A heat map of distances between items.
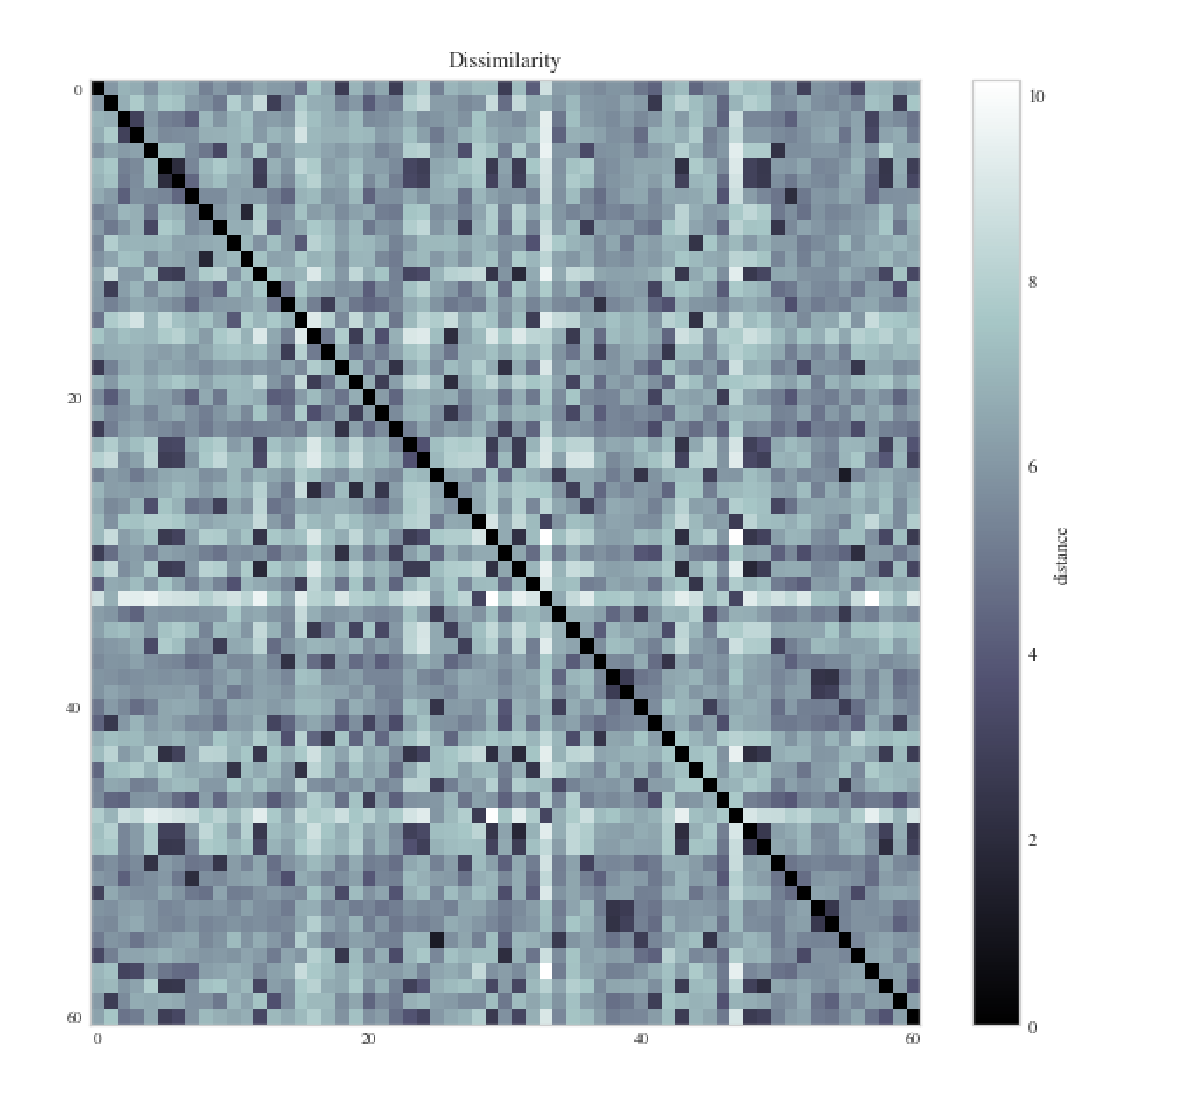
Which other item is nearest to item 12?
31
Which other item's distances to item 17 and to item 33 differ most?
42
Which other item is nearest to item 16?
26
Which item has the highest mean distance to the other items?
33
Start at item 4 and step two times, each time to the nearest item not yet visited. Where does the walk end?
9
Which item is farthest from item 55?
15
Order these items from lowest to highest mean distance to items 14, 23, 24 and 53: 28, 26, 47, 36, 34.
34, 26, 28, 36, 47
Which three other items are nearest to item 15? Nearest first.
44, 32, 10
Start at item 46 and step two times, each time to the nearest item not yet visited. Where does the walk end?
41
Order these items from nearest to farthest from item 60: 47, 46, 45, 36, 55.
46, 55, 45, 36, 47
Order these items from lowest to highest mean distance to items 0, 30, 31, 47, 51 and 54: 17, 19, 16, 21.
21, 17, 19, 16
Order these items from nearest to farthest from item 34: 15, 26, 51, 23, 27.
51, 26, 27, 23, 15
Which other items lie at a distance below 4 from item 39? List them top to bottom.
38, 53, 54
